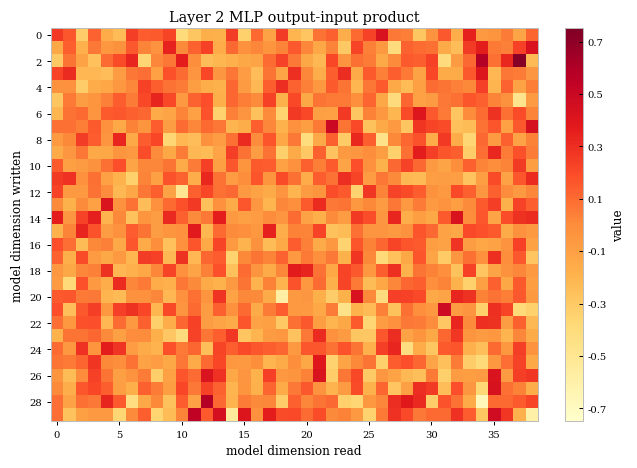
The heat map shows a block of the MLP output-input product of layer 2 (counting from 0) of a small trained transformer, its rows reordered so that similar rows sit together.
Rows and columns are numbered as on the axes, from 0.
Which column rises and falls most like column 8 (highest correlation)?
25
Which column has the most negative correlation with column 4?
7
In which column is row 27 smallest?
34
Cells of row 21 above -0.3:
35
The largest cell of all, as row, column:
2, 37
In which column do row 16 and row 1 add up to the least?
23
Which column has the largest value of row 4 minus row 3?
18
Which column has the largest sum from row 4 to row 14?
38
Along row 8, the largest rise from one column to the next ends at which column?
24
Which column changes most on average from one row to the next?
27
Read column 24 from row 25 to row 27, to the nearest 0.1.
0 0.2 0.2
